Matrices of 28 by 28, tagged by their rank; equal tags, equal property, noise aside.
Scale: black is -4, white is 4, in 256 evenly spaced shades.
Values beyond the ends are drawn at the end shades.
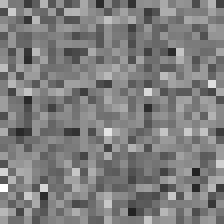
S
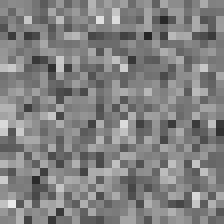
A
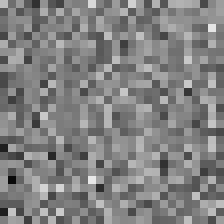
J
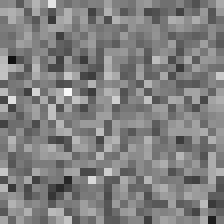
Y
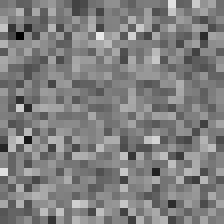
A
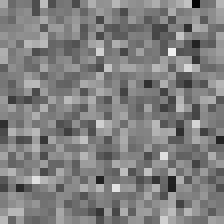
A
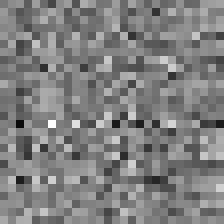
Y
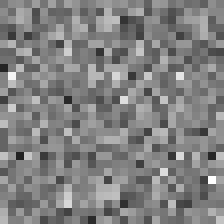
A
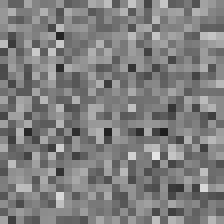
Y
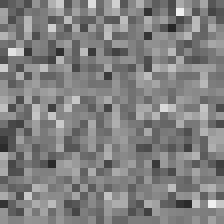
S
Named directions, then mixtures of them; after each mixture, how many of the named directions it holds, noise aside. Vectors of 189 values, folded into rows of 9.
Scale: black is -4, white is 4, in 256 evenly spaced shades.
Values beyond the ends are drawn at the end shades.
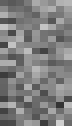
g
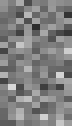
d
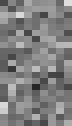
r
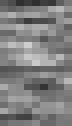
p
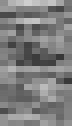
one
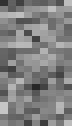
two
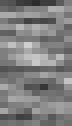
one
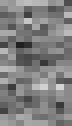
three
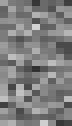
four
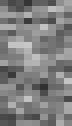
three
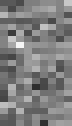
four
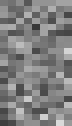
two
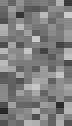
two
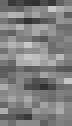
one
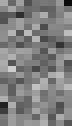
one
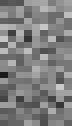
two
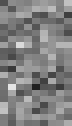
two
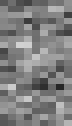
three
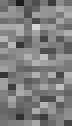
four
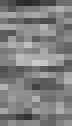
one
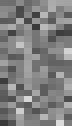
two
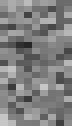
three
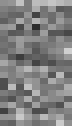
three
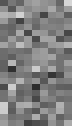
one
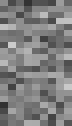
three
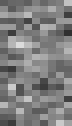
four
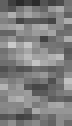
one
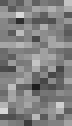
two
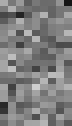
one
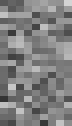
three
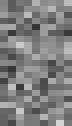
three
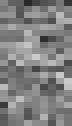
three
